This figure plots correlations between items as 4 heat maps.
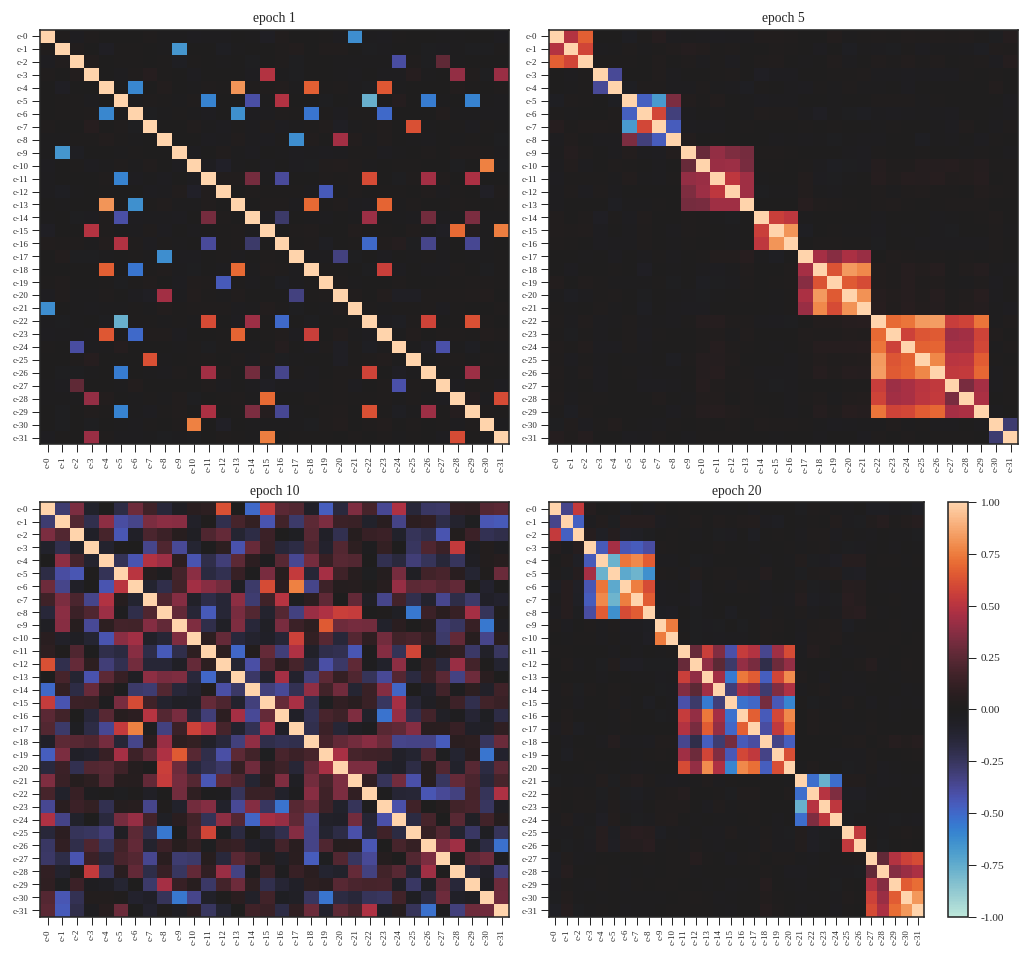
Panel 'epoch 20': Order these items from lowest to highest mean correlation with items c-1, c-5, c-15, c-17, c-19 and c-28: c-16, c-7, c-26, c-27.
c-7, c-26, c-27, c-16
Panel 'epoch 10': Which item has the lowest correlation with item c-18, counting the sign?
c-27
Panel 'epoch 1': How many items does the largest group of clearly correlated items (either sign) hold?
7
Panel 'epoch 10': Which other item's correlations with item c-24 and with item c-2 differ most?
c-5
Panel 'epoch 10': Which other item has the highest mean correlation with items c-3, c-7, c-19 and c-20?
c-8
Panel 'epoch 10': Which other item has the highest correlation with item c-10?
c-17
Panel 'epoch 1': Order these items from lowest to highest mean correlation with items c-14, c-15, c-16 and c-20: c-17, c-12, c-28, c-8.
c-17, c-12, c-8, c-28
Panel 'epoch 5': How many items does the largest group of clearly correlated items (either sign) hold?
8
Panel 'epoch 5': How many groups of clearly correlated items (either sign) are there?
8
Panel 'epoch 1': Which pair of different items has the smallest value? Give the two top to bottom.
c-5, c-22
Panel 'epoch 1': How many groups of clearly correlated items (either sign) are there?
10
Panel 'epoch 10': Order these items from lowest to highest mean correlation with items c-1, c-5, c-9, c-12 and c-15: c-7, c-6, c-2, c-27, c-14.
c-14, c-27, c-2, c-7, c-6
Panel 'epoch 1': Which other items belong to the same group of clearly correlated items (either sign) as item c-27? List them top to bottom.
c-2, c-24
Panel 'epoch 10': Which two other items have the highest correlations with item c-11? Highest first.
c-25, c-17
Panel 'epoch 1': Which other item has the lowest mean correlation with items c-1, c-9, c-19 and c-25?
c-12
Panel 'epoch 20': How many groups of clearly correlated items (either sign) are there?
7
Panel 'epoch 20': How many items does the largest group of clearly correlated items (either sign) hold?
10
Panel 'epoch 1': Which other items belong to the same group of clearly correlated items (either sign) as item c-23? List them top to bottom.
c-4, c-6, c-13, c-18
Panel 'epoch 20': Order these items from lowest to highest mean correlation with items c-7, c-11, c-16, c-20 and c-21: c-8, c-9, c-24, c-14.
c-24, c-9, c-8, c-14
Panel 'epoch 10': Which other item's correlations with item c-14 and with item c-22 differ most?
c-0
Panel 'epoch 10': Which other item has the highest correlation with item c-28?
c-3
